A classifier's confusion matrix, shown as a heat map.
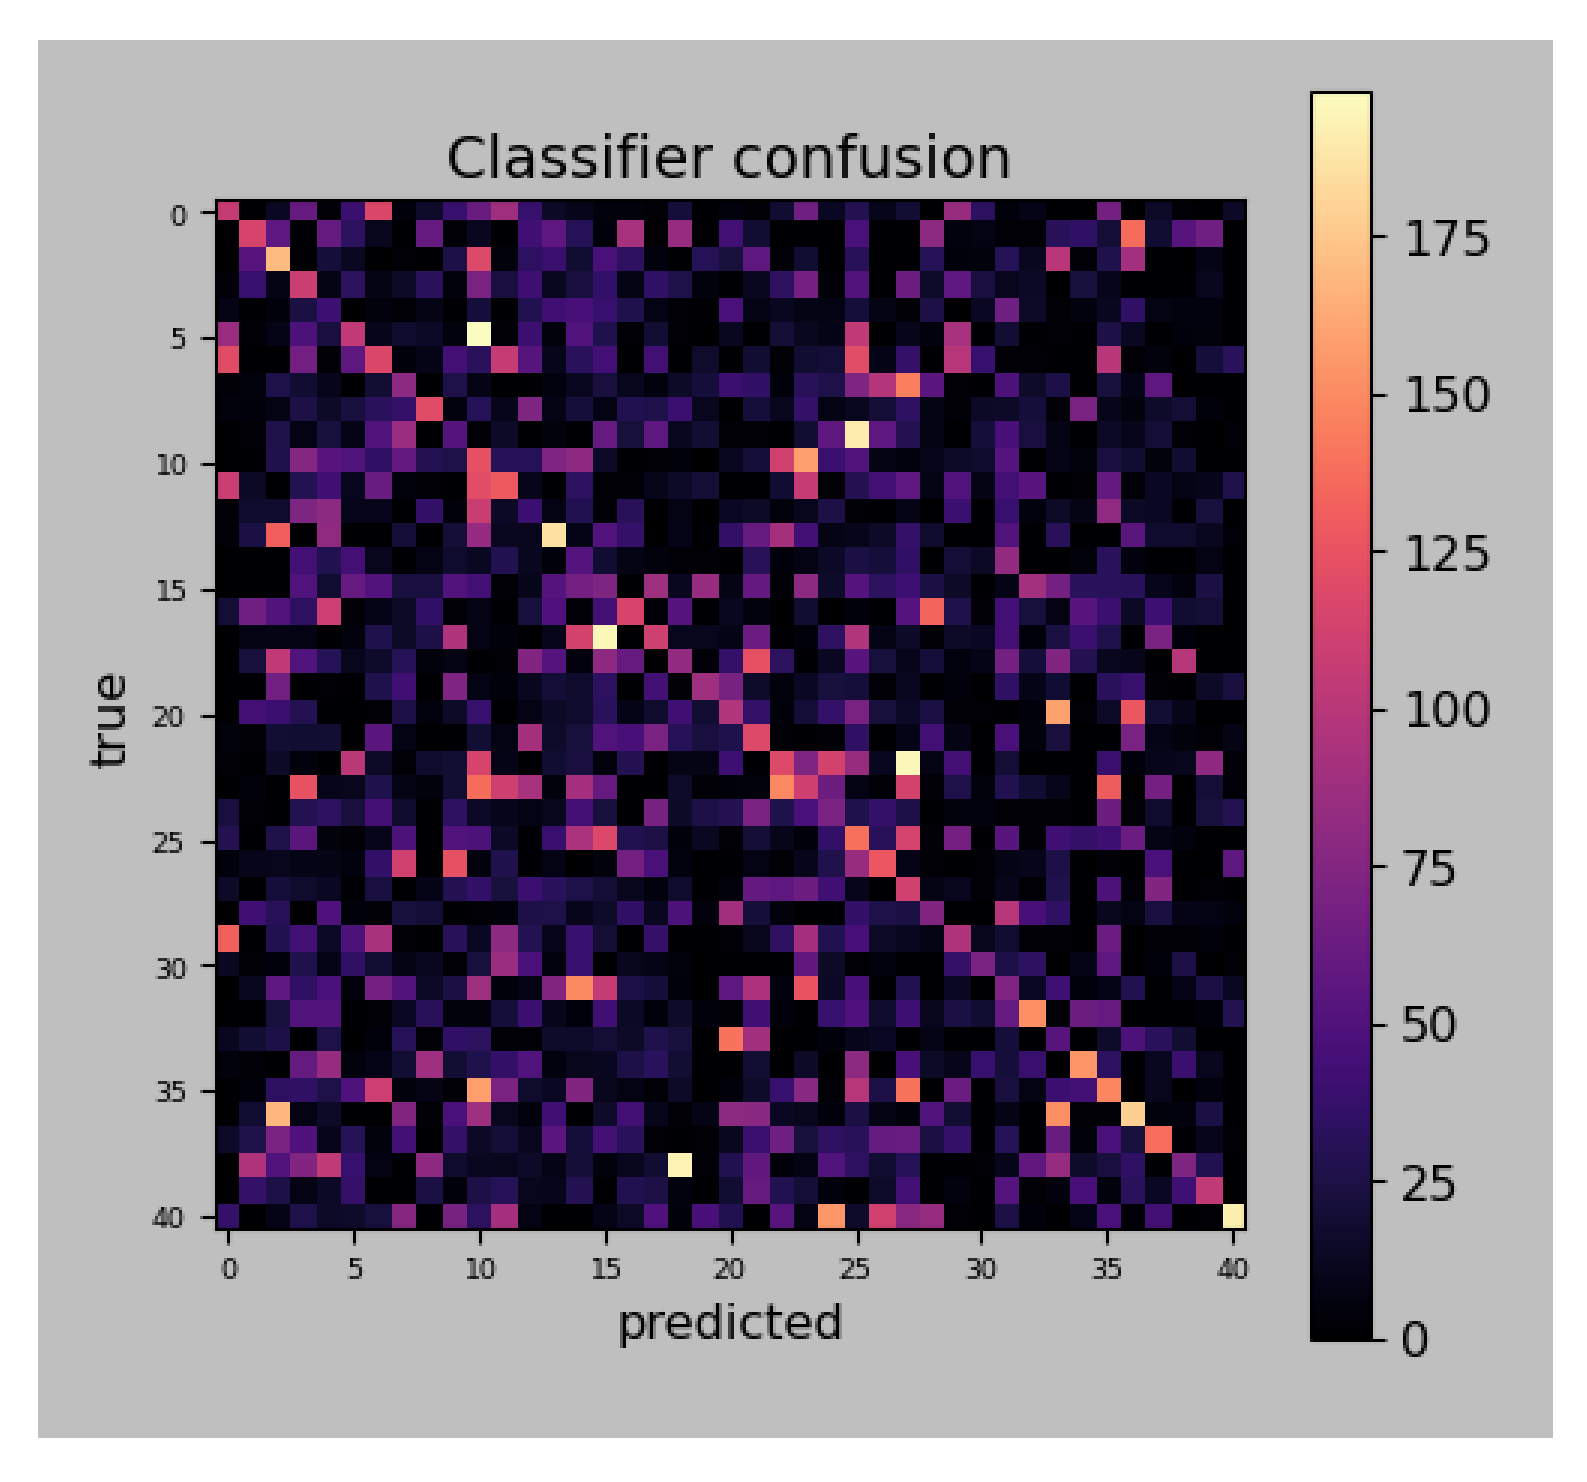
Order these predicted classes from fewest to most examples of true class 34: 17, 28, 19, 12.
19, 28, 17, 12
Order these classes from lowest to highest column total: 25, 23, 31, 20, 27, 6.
20, 6, 31, 23, 27, 25
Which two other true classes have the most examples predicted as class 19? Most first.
15, 40
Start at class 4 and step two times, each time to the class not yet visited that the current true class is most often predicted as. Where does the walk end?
14
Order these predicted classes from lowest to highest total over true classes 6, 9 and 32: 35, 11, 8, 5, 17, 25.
8, 5, 17, 11, 35, 25
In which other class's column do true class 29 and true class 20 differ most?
33
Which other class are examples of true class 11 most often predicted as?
10
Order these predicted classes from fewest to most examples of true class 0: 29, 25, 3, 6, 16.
16, 25, 3, 29, 6
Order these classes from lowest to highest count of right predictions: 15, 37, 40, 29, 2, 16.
15, 29, 16, 37, 2, 40
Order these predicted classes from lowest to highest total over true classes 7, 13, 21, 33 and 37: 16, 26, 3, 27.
3, 16, 26, 27
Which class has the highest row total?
23
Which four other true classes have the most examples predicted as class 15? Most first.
17, 25, 31, 18
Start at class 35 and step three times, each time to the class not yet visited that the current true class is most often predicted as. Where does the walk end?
22
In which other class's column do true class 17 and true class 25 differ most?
27
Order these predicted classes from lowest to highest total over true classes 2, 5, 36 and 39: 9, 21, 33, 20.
9, 20, 21, 33
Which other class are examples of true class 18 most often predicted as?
21
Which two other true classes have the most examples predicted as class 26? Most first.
40, 7
